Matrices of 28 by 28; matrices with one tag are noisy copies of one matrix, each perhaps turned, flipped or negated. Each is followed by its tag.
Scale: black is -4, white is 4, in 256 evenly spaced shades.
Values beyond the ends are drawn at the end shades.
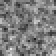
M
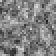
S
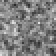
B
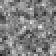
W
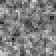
M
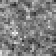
B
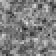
W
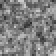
M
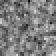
M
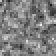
S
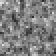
M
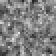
M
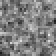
M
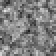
W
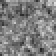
B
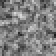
M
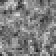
S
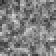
M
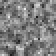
S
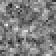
W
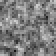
S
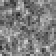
S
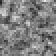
S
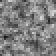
S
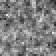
M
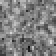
B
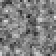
W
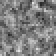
S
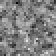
W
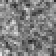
B
